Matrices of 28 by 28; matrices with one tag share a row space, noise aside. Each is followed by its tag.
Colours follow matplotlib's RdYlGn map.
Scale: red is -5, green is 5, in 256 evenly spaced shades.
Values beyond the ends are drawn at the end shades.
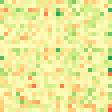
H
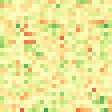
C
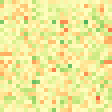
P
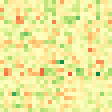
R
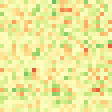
P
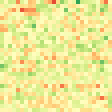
C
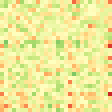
H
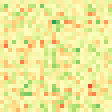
R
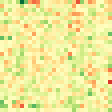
H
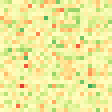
R
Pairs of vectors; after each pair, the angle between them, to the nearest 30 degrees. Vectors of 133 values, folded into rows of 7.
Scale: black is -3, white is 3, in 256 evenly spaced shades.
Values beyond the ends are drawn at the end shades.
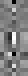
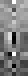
150 degrees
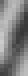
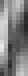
30 degrees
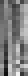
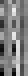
90 degrees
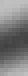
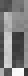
90 degrees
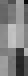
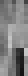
30 degrees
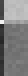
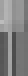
60 degrees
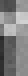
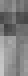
150 degrees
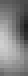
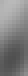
120 degrees
